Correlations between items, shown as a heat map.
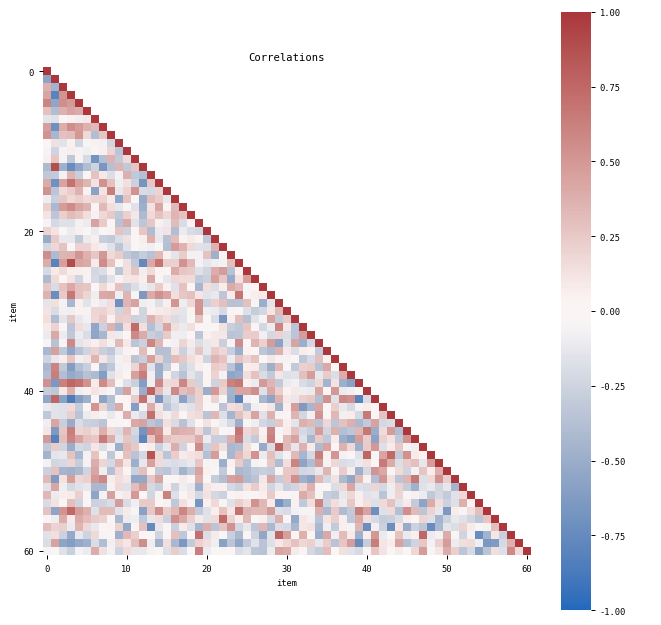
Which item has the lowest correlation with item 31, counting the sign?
22
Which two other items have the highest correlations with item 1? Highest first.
12, 41
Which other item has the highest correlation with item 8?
15
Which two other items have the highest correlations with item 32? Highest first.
11, 29
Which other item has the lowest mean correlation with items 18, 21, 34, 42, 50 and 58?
57
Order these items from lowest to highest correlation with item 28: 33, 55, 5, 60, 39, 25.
33, 60, 25, 5, 39, 55
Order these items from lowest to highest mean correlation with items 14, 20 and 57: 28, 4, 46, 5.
28, 46, 5, 4
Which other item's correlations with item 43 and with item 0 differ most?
48
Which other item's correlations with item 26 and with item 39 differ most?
23
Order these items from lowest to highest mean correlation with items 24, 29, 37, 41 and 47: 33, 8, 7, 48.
7, 8, 48, 33
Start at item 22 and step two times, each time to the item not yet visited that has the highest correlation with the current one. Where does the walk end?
16
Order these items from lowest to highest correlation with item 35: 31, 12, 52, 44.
31, 52, 44, 12
